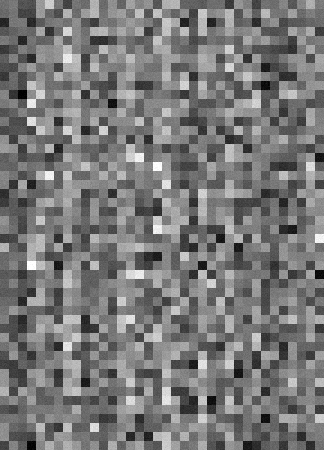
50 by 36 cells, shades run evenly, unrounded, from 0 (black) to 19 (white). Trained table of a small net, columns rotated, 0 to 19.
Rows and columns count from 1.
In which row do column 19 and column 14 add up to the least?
17
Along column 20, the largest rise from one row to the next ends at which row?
45
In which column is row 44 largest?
19
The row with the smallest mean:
3
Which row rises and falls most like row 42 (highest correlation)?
24
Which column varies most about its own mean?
4
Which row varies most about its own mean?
31
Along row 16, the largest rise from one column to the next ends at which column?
18
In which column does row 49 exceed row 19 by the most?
21
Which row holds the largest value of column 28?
9
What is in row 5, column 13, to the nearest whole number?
5
